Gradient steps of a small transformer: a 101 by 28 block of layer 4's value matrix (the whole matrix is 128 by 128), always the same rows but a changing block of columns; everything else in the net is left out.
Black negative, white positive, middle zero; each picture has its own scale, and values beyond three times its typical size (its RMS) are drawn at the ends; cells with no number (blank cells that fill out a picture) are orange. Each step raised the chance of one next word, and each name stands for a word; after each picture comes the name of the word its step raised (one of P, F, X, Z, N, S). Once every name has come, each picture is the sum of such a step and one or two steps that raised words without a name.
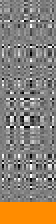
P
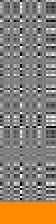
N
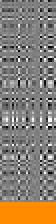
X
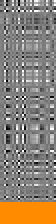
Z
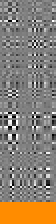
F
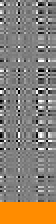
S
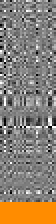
X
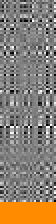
N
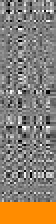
Z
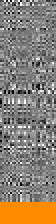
S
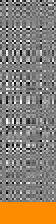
S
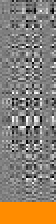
P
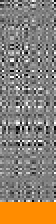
S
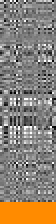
P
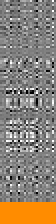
S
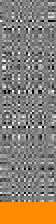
F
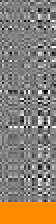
P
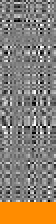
P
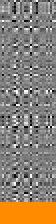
N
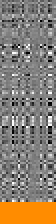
P
